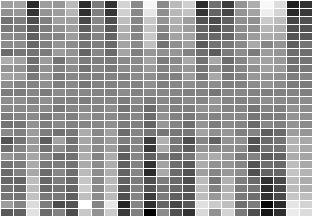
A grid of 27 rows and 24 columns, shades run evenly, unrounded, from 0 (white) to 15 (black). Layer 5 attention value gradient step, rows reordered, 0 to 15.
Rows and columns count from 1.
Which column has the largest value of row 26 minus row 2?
21
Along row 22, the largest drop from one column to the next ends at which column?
13
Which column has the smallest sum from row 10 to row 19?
23
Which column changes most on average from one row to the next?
17
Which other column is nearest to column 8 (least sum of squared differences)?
11
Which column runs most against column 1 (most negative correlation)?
8
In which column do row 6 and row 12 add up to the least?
12
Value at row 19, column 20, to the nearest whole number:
10
